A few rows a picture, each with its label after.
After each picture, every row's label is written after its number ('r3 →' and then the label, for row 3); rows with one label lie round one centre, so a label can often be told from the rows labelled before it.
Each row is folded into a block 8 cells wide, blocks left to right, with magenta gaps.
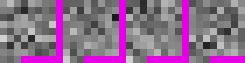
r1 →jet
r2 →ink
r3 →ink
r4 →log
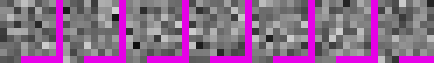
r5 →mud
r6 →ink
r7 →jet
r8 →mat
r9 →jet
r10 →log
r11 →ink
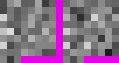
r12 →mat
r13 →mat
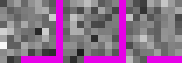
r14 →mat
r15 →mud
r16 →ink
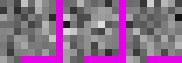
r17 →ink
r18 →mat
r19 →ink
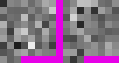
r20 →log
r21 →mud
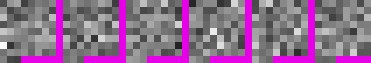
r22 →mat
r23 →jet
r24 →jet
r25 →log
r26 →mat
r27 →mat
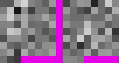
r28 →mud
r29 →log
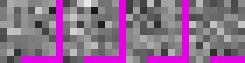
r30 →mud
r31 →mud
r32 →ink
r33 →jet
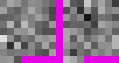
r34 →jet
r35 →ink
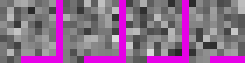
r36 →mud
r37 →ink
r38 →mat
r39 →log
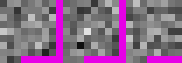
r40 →mat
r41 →log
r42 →jet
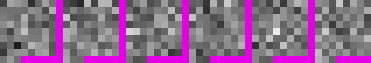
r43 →log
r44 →ink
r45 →mat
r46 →ink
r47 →log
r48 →ink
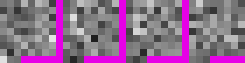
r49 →ink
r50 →mud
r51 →mud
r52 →jet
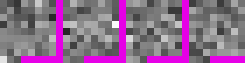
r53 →ink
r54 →jet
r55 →jet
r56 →log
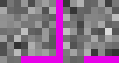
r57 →log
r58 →mat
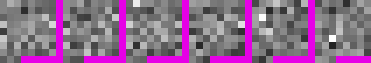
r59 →jet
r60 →mat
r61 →jet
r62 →jet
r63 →mud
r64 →log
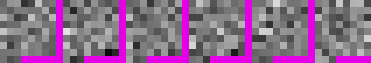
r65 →mat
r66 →mat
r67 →mat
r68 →jet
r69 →mud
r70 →ink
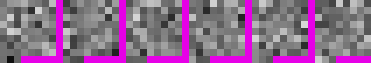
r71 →mud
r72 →mat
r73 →mud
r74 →ink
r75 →jet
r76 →ink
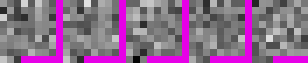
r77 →ink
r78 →ink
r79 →mud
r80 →ink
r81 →log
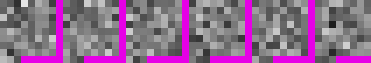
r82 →ink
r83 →ink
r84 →mat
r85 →mud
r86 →log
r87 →mud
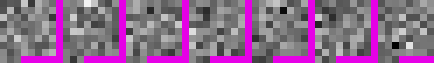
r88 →ink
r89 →mud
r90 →jet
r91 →mat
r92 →mud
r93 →mat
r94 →log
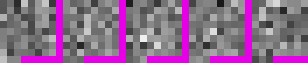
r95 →ink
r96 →log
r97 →log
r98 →log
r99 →mud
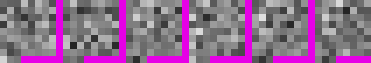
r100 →ink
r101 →jet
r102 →mud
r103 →mat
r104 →mud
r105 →mud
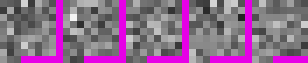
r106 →ink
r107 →mud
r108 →jet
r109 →ink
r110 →jet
